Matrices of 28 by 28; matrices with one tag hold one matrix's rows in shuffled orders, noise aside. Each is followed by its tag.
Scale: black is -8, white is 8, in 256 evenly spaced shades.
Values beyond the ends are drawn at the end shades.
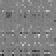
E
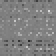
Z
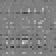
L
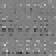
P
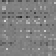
P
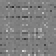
L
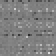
Z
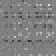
Z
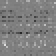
P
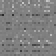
E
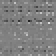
Z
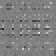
E
